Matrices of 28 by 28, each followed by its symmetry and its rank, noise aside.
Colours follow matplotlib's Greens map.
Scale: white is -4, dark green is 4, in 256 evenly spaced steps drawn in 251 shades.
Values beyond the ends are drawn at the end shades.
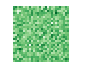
symmetric, rank six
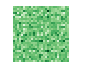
no symmetry, rank five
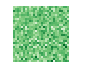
no symmetry, rank seven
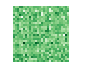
no symmetry, rank seven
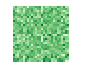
no symmetry, rank five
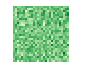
no symmetry, rank six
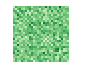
symmetric, rank seven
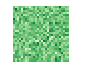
no symmetry, rank six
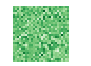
symmetric, rank seven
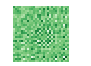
symmetric, rank six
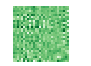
no symmetry, rank five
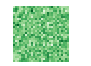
symmetric, rank five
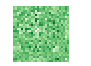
symmetric, rank five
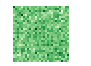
symmetric, rank seven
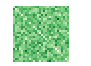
symmetric, rank seven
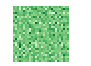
antisymmetric, rank six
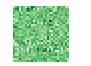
no symmetry, rank six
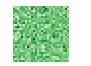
antisymmetric, rank six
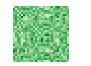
symmetric, rank five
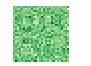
antisymmetric, rank six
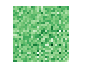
symmetric, rank six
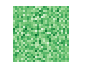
antisymmetric, rank six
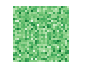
no symmetry, rank five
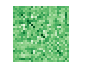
symmetric, rank seven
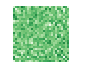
symmetric, rank five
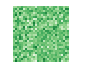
symmetric, rank five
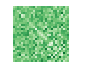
symmetric, rank six
